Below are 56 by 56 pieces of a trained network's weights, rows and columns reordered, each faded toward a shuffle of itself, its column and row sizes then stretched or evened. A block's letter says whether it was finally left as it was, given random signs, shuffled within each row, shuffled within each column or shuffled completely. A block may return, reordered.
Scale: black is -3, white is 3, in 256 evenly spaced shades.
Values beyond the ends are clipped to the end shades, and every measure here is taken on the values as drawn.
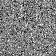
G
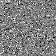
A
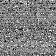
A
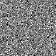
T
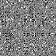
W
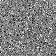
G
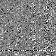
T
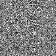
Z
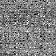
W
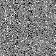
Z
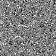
A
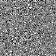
T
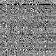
W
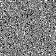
Z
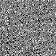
T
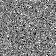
G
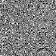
W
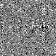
T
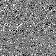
A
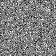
G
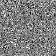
T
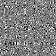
W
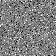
G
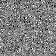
A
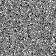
G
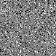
T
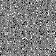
T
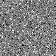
G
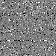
A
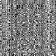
W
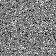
G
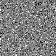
Z
